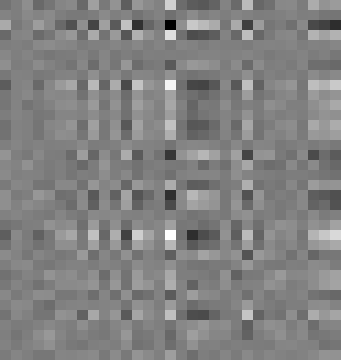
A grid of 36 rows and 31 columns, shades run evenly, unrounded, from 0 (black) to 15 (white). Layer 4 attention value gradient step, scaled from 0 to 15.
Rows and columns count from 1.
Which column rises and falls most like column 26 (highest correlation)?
21
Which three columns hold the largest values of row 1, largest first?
16, 23, 29
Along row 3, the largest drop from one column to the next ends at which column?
13
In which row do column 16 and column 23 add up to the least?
3
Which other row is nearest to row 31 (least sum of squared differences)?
27
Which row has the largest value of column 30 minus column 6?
24
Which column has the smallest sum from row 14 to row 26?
18
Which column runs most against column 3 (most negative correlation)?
25
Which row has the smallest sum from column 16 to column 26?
32
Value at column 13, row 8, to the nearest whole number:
8
